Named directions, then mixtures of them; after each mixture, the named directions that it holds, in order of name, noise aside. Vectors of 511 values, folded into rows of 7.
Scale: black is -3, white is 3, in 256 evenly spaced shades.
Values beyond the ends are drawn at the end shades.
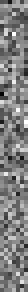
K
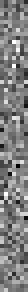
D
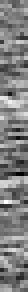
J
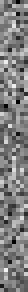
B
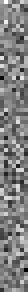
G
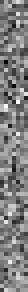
B.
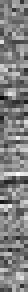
J, K.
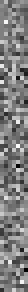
D, G, K.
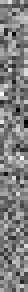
K.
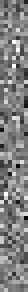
D.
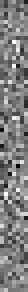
D.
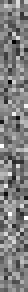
B, D, K.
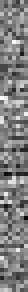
D, J, K.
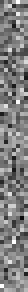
B.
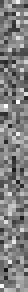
B.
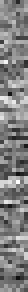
B, J.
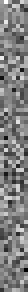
G.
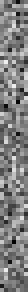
B.
